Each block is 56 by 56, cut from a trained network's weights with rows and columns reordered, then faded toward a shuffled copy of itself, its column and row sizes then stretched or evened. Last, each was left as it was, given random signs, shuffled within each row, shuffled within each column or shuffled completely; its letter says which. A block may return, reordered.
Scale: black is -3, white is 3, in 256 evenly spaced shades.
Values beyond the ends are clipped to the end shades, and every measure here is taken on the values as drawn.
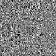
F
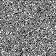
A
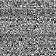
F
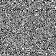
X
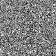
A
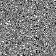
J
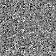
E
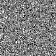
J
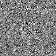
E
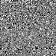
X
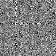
E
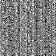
F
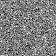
A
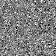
J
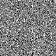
J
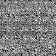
F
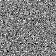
X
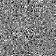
F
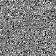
E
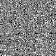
E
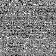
X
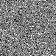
A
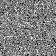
A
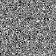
E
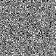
E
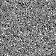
A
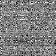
F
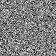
X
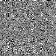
E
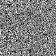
E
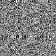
F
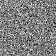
X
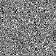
E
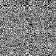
F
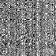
F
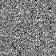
J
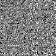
E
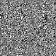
E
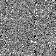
J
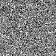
J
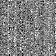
J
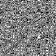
F
